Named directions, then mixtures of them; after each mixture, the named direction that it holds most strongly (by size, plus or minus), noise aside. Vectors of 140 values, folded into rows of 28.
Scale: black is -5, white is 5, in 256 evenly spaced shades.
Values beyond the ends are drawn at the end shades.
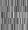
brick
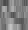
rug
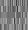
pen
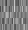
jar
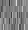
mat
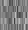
pen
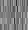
pen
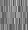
pen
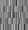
mat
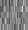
mat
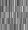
jar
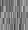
mat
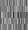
brick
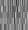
pen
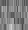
rug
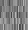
mat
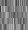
jar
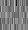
jar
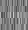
brick
